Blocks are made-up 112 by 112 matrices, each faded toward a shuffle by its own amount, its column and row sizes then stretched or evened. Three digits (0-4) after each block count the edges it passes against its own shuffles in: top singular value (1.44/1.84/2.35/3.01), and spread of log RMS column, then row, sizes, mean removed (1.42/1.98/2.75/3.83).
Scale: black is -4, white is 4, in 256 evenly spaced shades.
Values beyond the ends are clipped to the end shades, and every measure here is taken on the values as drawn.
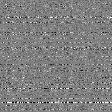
3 0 4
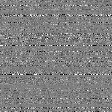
2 0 4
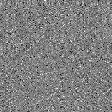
3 0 0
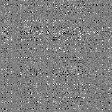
0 3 3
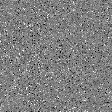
1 1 0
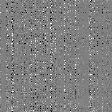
1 4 2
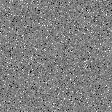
0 0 0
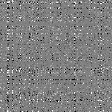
3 3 3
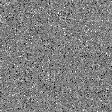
1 1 0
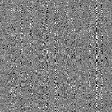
3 3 1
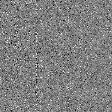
0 2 0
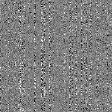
1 4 1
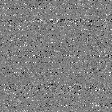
0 0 3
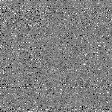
1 1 3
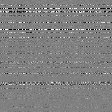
4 0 4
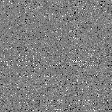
1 1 2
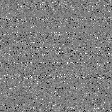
0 0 3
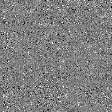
1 2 2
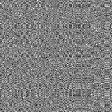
4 1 2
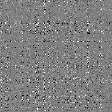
2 3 3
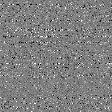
0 0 3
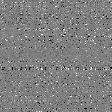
2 1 3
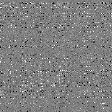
2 2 3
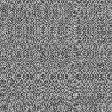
4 0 2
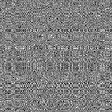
4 0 3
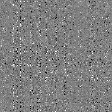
0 3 2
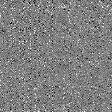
2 2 1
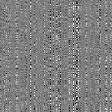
4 4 1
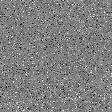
0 0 1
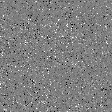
0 1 1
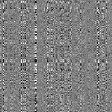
4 4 2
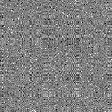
4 2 0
